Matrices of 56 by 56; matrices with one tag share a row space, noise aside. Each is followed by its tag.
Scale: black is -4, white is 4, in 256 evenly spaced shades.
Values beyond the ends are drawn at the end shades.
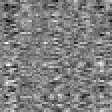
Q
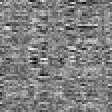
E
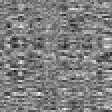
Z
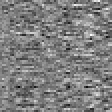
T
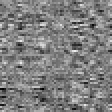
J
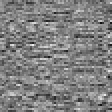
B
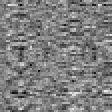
Z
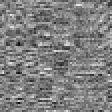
B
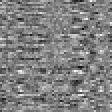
J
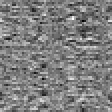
E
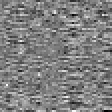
Z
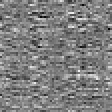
E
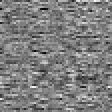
E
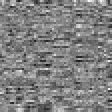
B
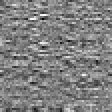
E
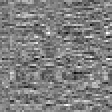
T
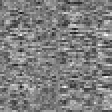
Z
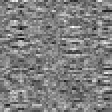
Z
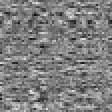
E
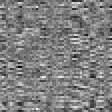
J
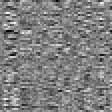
Q
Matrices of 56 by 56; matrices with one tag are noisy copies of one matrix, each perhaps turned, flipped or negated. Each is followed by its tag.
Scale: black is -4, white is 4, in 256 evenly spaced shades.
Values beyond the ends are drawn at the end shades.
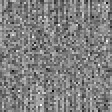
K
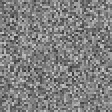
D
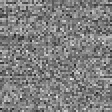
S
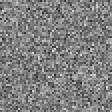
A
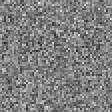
A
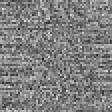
K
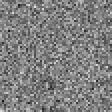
D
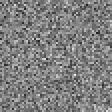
D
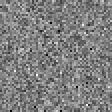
A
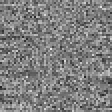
S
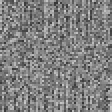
K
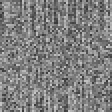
K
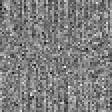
K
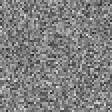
D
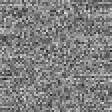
S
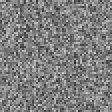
A
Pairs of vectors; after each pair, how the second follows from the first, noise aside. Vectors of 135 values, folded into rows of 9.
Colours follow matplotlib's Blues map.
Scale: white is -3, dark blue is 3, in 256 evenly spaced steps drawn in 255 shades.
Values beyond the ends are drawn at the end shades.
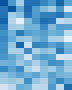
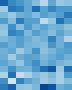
wrapped around, negated, partly zeroed.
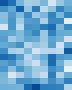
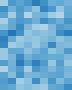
reversed, shrunk.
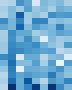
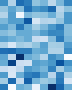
sign-scrambled.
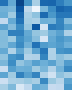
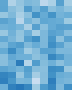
reversed, shrunk.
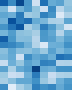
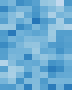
reversed, shrunk.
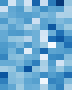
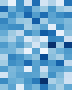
sign-scrambled.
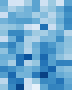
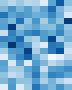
wrapped around.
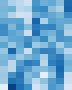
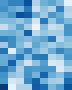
negated.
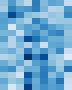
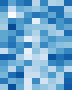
negated.
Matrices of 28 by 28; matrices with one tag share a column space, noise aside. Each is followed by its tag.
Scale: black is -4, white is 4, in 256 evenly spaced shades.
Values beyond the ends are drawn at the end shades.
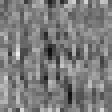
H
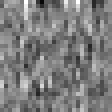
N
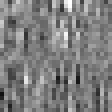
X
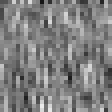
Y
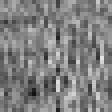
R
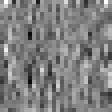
H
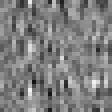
N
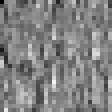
H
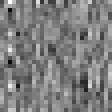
H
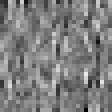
N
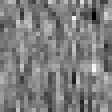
Y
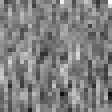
H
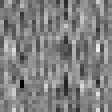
N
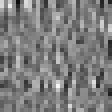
N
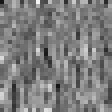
H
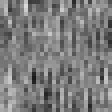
X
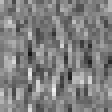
R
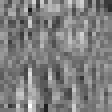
X
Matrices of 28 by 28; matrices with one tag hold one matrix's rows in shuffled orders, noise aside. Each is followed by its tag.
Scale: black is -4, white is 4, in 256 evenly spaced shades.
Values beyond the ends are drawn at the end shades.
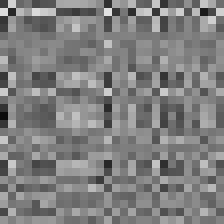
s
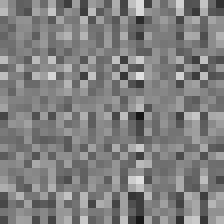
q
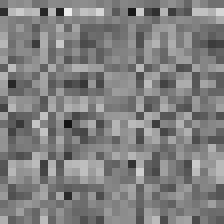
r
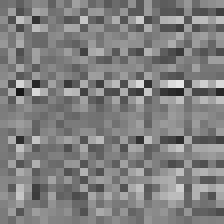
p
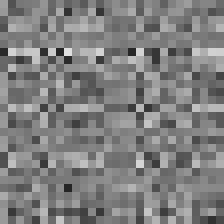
r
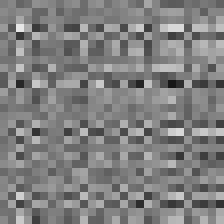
p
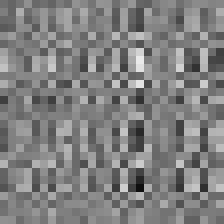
q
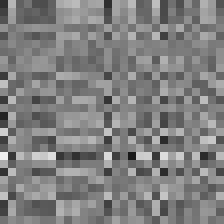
s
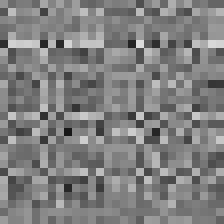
r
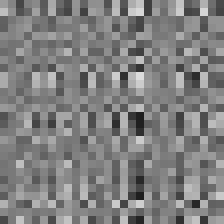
q
